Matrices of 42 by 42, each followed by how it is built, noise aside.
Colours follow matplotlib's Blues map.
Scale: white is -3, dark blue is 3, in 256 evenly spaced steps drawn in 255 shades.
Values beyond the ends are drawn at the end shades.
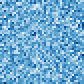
repeating rows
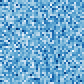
repeating rows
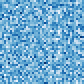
repeating rows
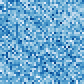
Toeplitz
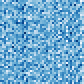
repeating rows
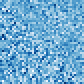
lower triangular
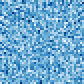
noise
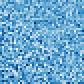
lower triangular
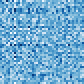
low rank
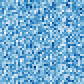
repeating rows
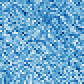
Toeplitz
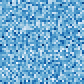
repeating columns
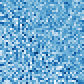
lower triangular
